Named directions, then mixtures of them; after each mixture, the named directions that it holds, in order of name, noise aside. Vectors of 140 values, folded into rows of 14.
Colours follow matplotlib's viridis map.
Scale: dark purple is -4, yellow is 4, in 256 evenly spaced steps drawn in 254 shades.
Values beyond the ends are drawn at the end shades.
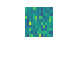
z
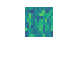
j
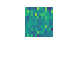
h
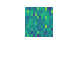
h.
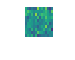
h.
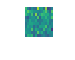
h.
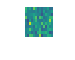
z.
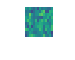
j.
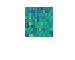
j, z.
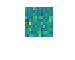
z.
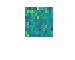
h, j, z.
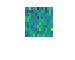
h, j.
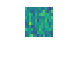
h, j, z.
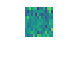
h.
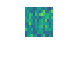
h, j.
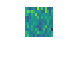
h, j.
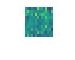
h.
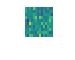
z.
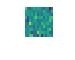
h, z.
